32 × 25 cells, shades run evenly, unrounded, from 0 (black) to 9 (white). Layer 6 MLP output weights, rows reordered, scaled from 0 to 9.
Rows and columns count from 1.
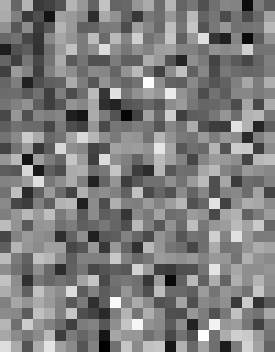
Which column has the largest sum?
22
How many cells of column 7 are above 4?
20
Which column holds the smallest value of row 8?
3
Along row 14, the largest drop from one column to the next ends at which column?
24
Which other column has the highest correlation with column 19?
5
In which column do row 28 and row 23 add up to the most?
11
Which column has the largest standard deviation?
23
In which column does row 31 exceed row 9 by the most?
19
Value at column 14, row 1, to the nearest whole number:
6
